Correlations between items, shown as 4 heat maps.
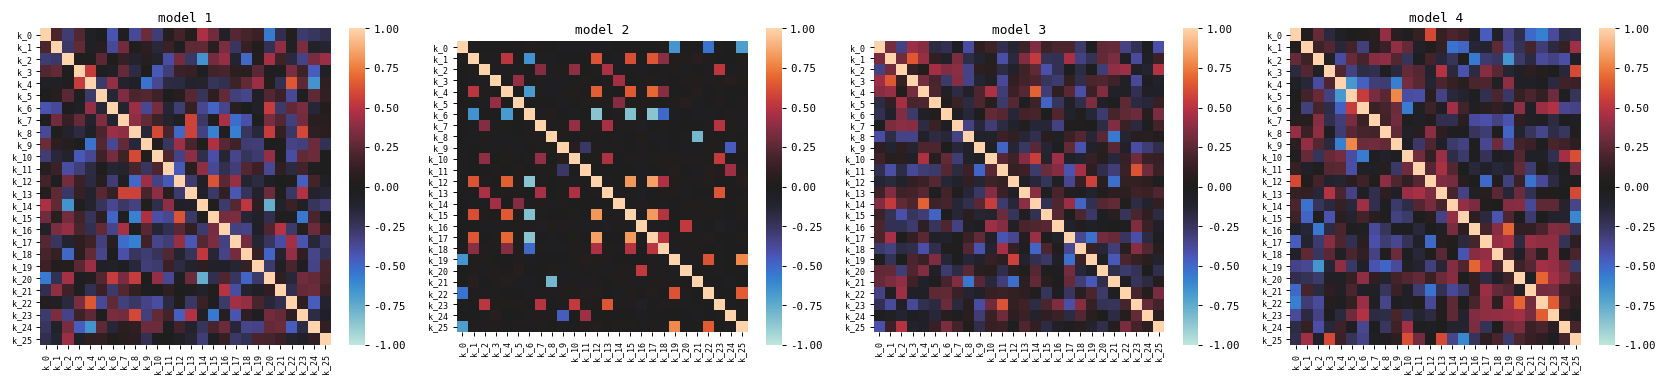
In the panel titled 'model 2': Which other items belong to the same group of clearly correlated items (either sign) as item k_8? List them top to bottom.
k_21
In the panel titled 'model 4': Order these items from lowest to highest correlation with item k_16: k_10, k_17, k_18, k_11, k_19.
k_11, k_10, k_17, k_18, k_19
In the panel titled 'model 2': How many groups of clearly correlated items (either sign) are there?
7
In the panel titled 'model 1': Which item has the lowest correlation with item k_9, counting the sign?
k_4
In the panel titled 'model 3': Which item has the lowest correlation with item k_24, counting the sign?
k_9
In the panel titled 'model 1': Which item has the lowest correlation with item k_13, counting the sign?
k_17
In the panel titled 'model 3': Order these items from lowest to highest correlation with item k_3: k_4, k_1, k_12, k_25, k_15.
k_15, k_25, k_12, k_4, k_1
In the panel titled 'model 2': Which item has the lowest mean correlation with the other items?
k_6
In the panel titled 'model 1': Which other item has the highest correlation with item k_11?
k_14
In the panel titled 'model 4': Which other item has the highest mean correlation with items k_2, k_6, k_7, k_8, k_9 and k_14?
k_5
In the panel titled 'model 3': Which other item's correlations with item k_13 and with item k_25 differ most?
k_0
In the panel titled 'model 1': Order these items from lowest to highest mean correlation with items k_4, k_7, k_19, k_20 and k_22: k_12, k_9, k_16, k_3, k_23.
k_9, k_12, k_16, k_23, k_3
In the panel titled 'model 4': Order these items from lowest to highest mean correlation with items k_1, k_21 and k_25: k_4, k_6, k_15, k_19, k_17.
k_15, k_6, k_19, k_4, k_17
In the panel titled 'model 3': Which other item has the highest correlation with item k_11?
k_23
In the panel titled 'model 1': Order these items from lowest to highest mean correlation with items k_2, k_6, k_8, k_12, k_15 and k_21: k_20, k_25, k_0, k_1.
k_0, k_1, k_25, k_20
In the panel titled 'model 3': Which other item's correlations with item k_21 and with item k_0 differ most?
k_2
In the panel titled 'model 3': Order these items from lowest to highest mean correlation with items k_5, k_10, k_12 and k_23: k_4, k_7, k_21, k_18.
k_21, k_7, k_18, k_4
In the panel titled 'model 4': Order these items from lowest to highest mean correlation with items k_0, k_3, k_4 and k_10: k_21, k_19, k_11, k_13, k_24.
k_21, k_19, k_24, k_11, k_13
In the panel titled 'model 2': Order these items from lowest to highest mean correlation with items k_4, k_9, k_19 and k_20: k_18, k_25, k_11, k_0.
k_0, k_11, k_18, k_25
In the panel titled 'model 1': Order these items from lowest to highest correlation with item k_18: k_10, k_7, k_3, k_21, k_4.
k_7, k_10, k_21, k_3, k_4
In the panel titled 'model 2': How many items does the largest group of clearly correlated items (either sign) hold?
7
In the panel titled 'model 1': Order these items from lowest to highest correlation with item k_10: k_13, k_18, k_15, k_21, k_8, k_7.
k_15, k_18, k_21, k_7, k_13, k_8
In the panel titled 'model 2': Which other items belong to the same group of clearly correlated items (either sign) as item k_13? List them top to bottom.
k_2, k_7, k_10, k_23
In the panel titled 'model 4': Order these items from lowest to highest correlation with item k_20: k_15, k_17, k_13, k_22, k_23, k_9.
k_17, k_15, k_9, k_13, k_23, k_22
